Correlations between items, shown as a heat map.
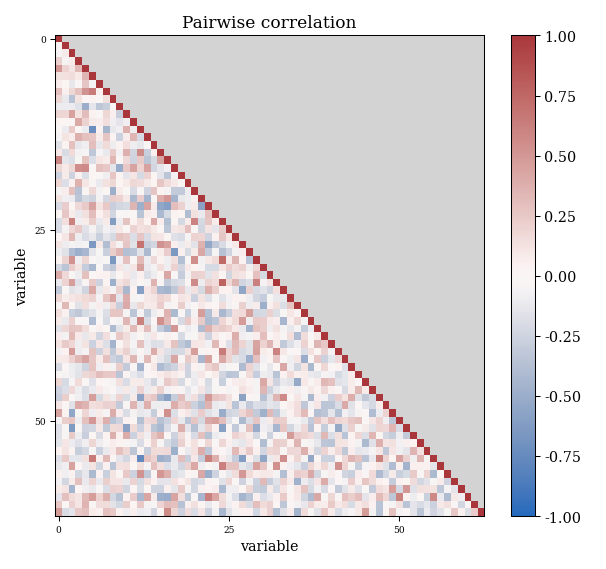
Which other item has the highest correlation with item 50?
60
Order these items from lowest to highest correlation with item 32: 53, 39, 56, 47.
39, 53, 47, 56
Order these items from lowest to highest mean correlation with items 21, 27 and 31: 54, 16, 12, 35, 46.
46, 35, 54, 12, 16
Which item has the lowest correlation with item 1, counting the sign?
30
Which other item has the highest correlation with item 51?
59
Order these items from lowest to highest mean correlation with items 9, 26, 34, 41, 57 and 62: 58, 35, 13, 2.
13, 35, 58, 2
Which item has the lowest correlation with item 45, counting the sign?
35
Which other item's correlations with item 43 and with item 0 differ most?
16
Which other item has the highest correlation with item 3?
17
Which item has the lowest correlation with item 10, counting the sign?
51
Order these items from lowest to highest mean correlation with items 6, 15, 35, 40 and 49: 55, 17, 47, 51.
47, 55, 51, 17
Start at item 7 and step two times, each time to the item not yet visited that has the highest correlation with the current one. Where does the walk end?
55
